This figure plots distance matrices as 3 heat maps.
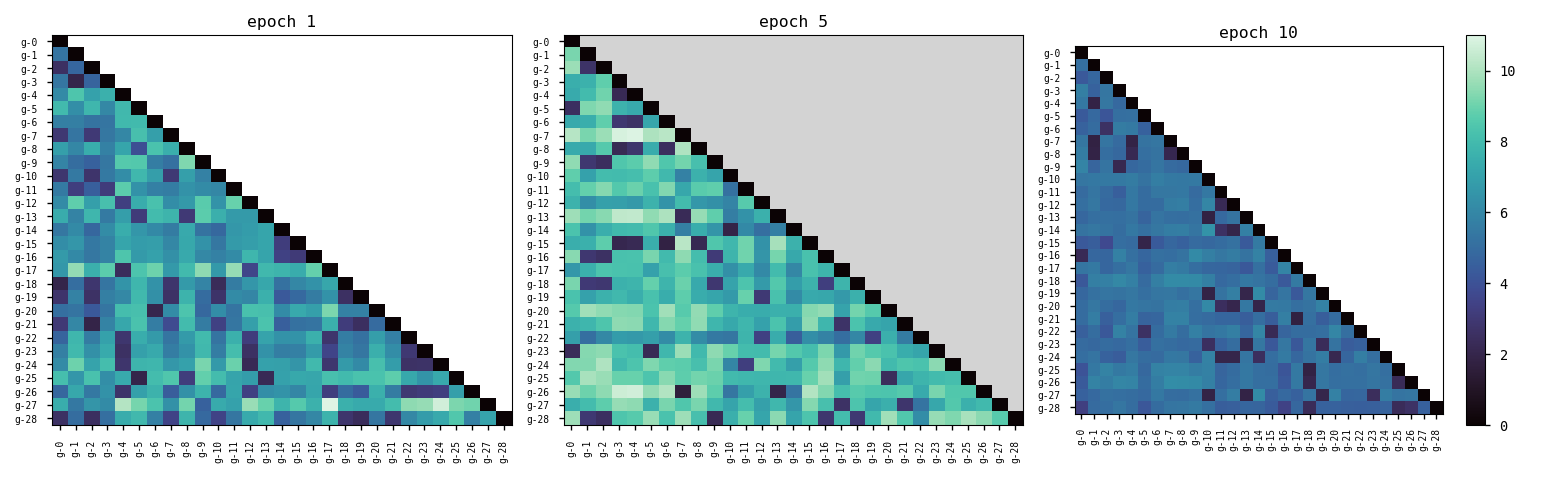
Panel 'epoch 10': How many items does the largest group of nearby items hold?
5
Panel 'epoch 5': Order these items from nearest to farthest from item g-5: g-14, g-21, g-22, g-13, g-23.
g-23, g-22, g-21, g-14, g-13
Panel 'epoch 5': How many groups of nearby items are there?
9
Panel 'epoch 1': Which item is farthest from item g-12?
g-27
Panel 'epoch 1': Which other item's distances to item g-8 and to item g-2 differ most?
g-21
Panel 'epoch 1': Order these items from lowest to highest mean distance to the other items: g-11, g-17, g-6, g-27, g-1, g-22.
g-22, g-1, g-11, g-6, g-17, g-27
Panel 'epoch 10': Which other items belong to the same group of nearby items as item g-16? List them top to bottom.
g-0
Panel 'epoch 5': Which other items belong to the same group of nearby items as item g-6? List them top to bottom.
g-3, g-4, g-8, g-15
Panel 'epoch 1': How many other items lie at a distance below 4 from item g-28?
7
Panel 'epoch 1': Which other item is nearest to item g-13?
g-25
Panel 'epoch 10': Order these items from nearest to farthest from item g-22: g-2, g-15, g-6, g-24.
g-15, g-2, g-6, g-24
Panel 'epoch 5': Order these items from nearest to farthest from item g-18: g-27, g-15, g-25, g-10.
g-10, g-15, g-27, g-25
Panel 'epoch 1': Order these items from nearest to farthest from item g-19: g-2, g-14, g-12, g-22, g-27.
g-2, g-14, g-22, g-12, g-27
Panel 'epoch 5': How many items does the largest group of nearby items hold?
6
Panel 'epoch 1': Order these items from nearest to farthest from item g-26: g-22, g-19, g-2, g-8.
g-22, g-19, g-2, g-8
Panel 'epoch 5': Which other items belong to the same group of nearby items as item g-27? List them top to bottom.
g-17, g-21
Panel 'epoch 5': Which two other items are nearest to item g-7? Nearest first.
g-26, g-13
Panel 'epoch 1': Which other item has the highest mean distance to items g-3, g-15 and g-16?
g-17
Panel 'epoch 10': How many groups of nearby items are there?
9
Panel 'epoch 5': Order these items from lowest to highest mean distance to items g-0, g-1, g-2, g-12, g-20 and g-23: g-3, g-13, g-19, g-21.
g-19, g-21, g-3, g-13
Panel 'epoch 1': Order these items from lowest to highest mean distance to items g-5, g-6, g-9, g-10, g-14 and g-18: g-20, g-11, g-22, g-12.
g-20, g-11, g-22, g-12
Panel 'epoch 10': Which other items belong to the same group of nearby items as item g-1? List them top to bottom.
g-4, g-7, g-8
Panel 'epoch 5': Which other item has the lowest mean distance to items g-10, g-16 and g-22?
g-14
